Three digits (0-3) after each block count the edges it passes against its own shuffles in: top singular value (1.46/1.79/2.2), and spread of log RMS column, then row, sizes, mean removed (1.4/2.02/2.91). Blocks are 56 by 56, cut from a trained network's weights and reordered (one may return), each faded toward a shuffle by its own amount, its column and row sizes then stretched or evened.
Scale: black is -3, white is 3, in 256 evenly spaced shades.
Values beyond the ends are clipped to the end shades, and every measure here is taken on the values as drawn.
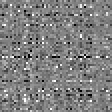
2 2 3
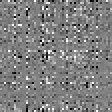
0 3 3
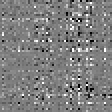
1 3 3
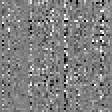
1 3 1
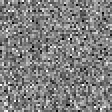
1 0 0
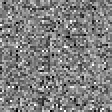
1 1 1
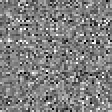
0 2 2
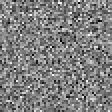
0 0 0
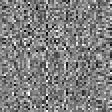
3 2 1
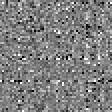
0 2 2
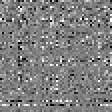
0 2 3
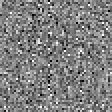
0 2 0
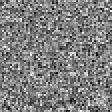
1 0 0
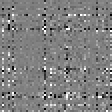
2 3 3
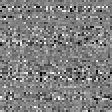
0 0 3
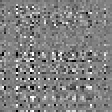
3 3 3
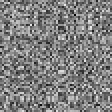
3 0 1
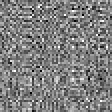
3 1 1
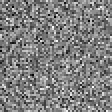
0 0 0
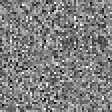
1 1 0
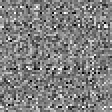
1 1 2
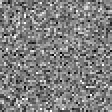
1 0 1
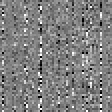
2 3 0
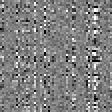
3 3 1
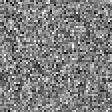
0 0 0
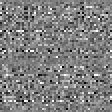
2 0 3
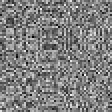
3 0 0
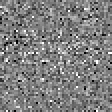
0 1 2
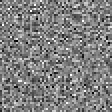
2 0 0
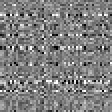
3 1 3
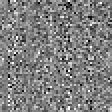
0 2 0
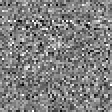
1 0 2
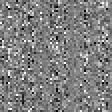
0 3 0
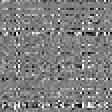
3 2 3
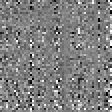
1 3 2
